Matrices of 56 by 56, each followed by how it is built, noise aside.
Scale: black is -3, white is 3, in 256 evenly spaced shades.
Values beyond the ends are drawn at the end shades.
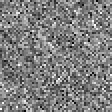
Toeplitz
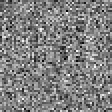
blocks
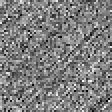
Hankel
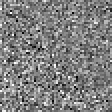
lower triangular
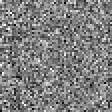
repeating rows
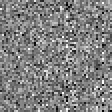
uneven columns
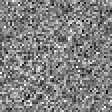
Hankel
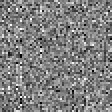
uneven columns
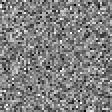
repeating rows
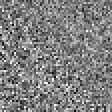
lower triangular
